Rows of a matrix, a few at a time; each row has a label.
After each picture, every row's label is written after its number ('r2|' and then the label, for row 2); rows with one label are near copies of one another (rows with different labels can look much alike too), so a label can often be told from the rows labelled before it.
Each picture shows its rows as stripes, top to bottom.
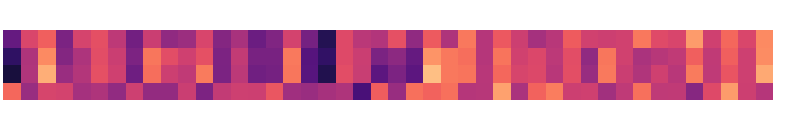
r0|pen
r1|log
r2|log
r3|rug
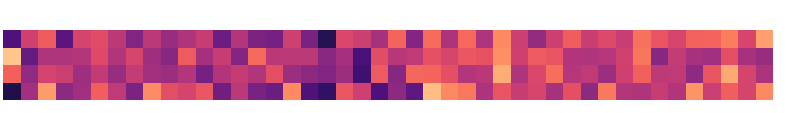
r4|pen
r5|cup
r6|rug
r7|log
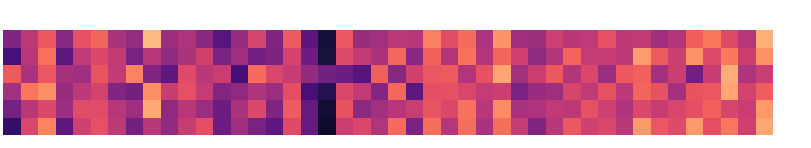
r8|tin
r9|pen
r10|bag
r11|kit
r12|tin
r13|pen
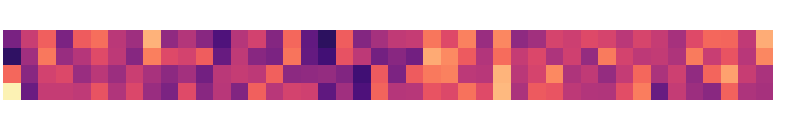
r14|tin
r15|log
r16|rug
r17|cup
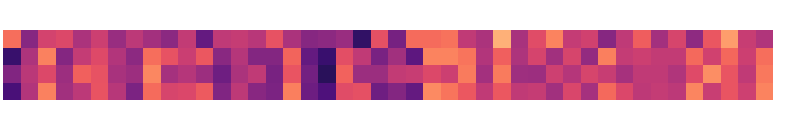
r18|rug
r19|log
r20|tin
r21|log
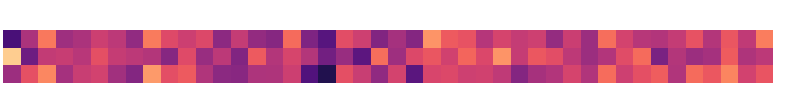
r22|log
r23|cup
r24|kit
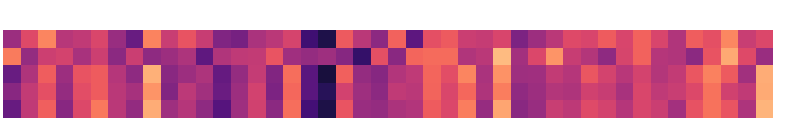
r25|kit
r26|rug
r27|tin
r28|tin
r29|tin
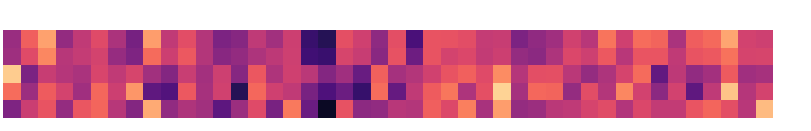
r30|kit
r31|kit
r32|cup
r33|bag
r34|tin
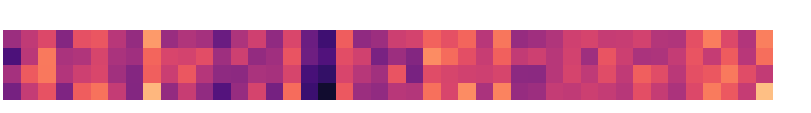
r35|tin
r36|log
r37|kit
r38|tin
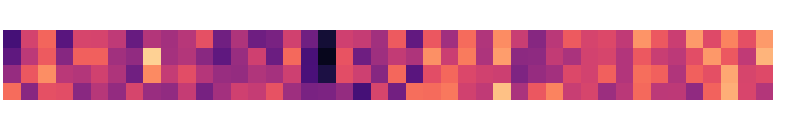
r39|pen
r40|tin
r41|kit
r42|rug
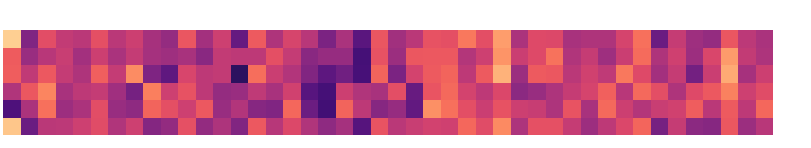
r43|cup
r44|rug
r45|bag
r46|kit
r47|log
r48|cup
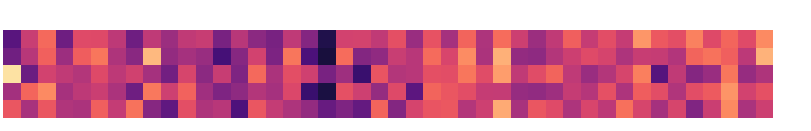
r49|pen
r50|tin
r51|cup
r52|kit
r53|bag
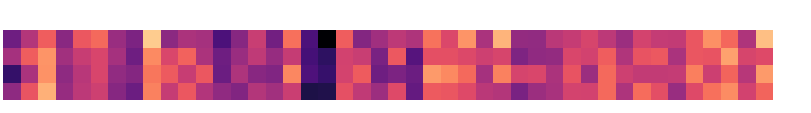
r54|tin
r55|kit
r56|log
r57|kit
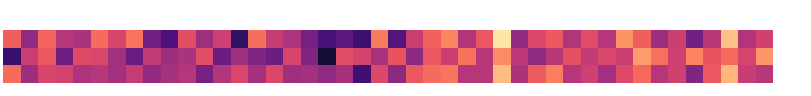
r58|bag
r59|pen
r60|rug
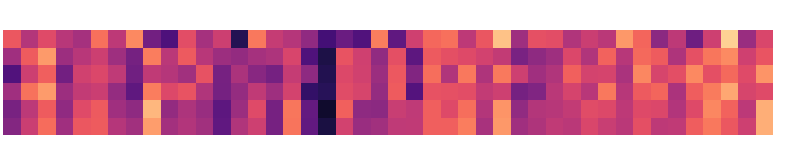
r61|bag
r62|kit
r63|pen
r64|kit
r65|tin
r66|tin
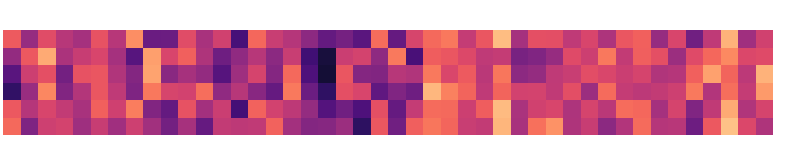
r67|bag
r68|kit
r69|tin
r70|log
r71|bag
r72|rug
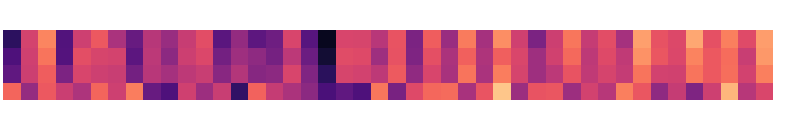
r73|pen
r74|pen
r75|pen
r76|bag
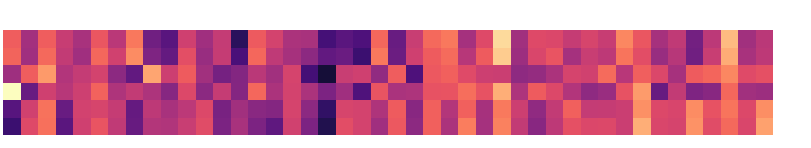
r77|bag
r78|bag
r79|kit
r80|cup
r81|pen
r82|pen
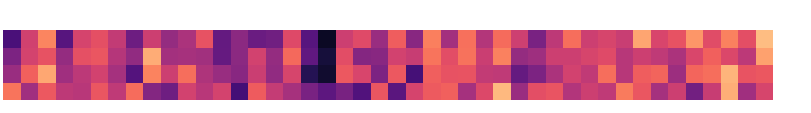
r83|pen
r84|tin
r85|kit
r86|bag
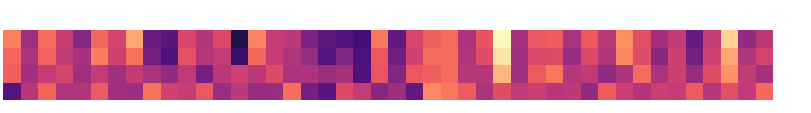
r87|bag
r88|bag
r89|rug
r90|log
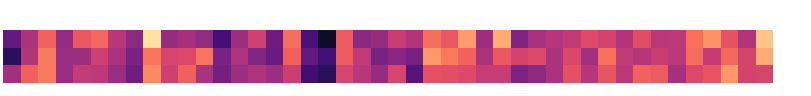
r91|tin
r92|log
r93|kit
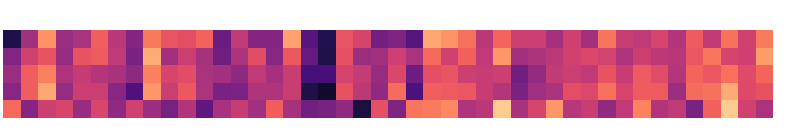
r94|log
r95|tin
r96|kit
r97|kit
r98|rug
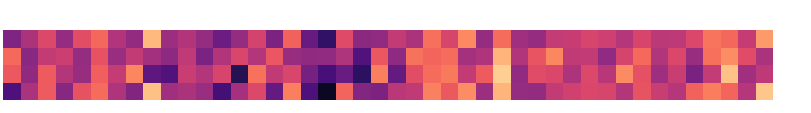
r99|tin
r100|rug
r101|bag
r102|tin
